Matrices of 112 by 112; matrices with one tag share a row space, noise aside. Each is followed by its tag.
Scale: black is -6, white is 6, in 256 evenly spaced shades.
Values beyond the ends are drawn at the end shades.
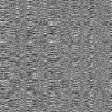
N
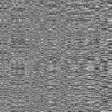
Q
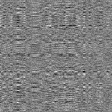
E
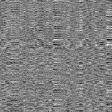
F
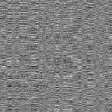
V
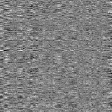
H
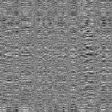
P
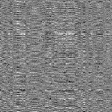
E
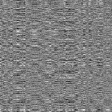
E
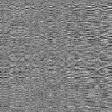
Q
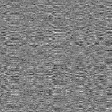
F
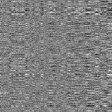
Q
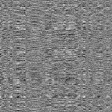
E
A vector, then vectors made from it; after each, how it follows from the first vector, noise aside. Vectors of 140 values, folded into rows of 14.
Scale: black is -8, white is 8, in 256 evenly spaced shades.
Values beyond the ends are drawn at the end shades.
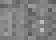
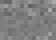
negated, partly zeroed.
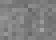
shrunk.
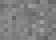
shrunk.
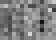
negated, scaled up.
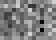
negated, scaled up.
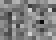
negated, scaled up.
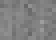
shrunk.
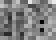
negated, scaled up.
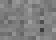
negated, partly zeroed.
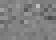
wrapped around, partly zeroed.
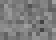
sign-scrambled.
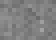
shrunk.
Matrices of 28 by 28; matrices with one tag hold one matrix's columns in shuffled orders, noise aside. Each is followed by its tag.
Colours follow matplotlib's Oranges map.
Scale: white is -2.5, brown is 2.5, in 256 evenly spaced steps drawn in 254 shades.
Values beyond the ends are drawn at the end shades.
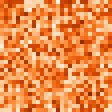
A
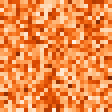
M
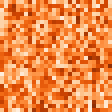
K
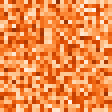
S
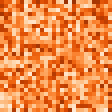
A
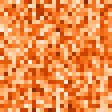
K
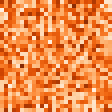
A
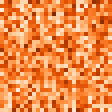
A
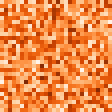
S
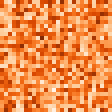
A
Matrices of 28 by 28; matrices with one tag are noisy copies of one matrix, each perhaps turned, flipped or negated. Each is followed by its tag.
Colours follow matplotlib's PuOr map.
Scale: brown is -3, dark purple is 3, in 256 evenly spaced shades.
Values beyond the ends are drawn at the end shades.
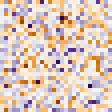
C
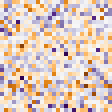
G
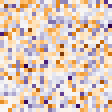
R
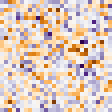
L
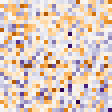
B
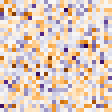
R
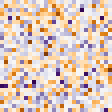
G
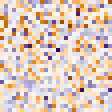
B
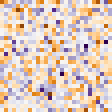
C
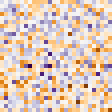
B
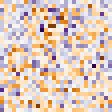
L
